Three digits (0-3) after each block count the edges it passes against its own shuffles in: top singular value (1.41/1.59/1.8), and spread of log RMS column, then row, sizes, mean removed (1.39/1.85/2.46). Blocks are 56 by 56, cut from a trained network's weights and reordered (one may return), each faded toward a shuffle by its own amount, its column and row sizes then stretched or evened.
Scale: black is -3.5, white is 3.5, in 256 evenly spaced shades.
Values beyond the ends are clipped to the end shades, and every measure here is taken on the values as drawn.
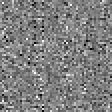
0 2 0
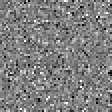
0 1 1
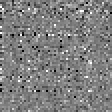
0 2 2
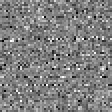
0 0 3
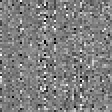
0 3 1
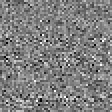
3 0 2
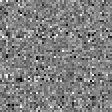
0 2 2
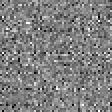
3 1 2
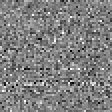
3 0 2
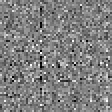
1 2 2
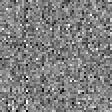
0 1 1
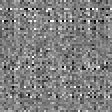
3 0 3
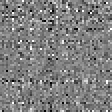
1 2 3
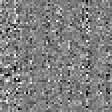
0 3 1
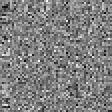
3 1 0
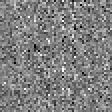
0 3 0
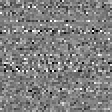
2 0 3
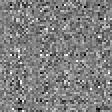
0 2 2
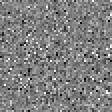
0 1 1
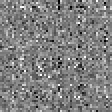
1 2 2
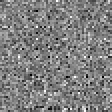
1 1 2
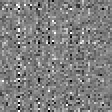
2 3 2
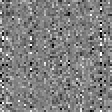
3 3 0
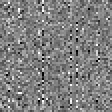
3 3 0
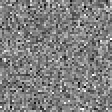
0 0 1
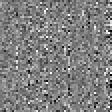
0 3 0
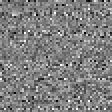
0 0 3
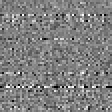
3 0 3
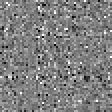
1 2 1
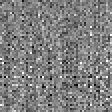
2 1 2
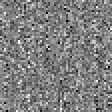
0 2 0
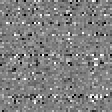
0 1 3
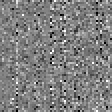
0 3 1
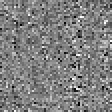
1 3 1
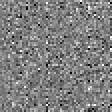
3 2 1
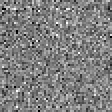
1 1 1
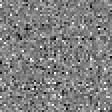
0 1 2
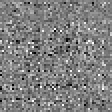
0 1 3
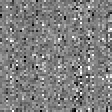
0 3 1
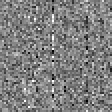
3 2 0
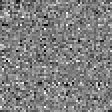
1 1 2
